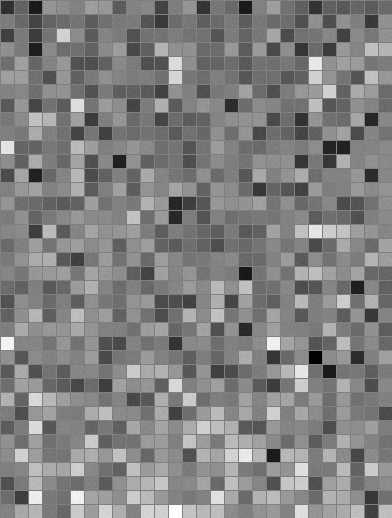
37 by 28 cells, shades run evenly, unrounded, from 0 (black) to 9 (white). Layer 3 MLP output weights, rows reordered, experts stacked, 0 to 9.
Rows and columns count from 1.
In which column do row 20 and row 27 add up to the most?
22
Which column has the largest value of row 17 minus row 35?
23
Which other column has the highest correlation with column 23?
26
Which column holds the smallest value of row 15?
13
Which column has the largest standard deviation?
3
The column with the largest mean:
6
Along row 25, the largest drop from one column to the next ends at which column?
2
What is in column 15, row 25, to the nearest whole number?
5
